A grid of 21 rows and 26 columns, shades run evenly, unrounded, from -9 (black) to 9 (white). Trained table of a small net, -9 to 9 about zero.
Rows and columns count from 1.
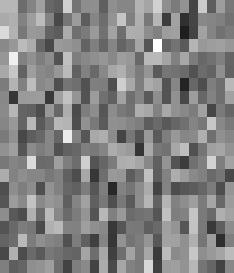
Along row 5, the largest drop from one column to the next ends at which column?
3
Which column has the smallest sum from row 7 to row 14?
9
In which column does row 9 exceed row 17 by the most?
2
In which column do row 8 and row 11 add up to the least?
10
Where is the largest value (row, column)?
4, 18
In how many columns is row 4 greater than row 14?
15
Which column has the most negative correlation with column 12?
16
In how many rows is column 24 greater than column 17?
6
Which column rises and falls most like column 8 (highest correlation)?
11
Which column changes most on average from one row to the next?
21
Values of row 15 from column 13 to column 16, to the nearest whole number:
-6 0 -1 1
